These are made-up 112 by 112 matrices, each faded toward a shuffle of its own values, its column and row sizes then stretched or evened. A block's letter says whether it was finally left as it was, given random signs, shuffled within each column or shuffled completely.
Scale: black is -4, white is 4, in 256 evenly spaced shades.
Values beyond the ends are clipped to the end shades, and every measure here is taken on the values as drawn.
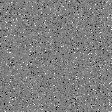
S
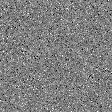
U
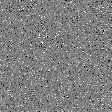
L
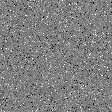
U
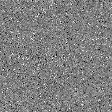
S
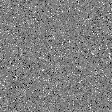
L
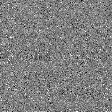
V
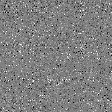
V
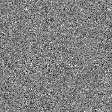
S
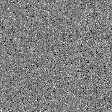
L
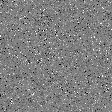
U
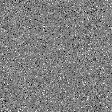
S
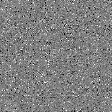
V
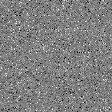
V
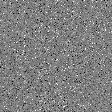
L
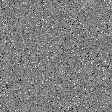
L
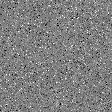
U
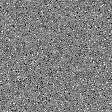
U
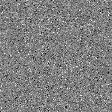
L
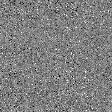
S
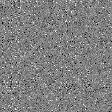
V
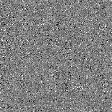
V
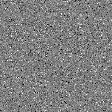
V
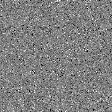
S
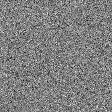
U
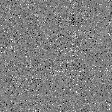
S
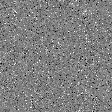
L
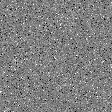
U
